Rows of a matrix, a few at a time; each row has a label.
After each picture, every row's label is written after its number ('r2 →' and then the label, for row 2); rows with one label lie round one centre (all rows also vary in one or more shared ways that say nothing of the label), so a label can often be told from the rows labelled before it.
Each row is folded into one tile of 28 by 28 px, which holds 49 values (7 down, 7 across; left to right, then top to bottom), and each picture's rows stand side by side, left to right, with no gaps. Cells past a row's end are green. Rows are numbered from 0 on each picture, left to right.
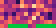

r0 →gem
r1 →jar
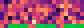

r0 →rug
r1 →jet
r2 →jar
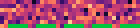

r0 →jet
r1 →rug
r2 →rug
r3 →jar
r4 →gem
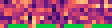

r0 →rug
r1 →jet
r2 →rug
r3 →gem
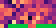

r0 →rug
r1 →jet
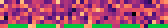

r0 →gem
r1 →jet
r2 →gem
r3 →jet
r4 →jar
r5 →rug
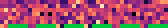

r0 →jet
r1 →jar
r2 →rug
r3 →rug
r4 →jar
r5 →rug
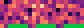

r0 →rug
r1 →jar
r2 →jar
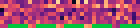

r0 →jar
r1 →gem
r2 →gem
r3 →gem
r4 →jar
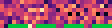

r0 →rug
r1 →jet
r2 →jar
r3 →jar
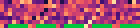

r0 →rug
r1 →gem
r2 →rug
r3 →jet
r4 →gem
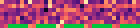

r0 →gem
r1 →gem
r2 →jet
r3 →gem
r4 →gem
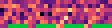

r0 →jar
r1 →jar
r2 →jet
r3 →jet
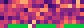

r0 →rug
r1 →jet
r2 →gem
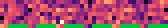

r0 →jet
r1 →jar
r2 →jet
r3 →rug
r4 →jet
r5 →rug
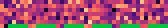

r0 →rug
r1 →gem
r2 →rug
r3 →jet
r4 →jar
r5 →gem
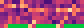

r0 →gem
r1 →jet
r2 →jet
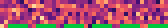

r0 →jet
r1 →jar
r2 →jar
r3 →rug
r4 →jar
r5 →gem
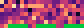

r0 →gem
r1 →jar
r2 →jar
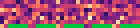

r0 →jet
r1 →jar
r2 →gem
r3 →jar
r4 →jet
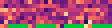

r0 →jet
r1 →gem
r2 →rug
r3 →jet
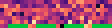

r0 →jar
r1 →jet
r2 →rug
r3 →jet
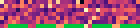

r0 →gem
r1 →gem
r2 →gem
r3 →jet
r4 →jet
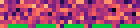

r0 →gem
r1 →jar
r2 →rug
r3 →rug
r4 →jar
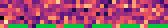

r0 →jet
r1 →rug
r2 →gem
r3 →jar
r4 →gem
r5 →jet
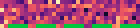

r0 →jet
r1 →gem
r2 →gem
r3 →jar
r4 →jet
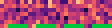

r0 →gem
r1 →gem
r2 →rug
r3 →jar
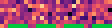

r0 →jet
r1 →jar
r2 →gem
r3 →rug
